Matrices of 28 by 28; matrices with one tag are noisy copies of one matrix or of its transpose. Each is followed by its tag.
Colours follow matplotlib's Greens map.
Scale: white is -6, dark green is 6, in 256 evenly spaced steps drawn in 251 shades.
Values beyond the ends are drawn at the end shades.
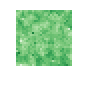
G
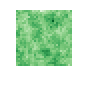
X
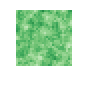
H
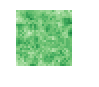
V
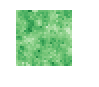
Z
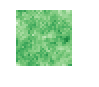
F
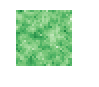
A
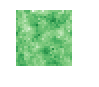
X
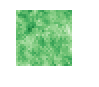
Z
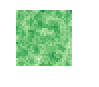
H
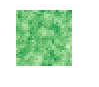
H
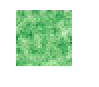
H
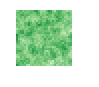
H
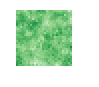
Z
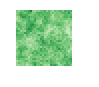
Z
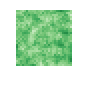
G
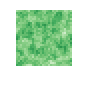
H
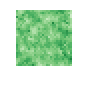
G
